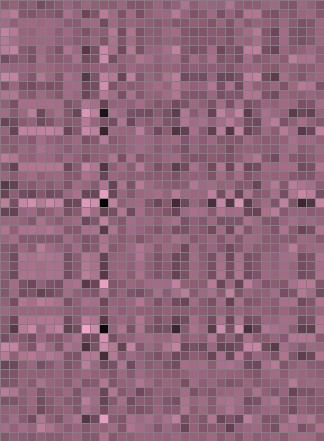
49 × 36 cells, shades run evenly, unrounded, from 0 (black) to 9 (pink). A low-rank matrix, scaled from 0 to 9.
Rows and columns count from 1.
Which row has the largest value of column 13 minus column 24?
23
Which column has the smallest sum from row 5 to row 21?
26
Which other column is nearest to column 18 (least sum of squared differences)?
8
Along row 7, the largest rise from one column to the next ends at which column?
12
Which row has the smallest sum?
13
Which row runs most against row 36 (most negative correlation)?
27
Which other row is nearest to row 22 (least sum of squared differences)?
10
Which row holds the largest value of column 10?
37
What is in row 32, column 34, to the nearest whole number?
7
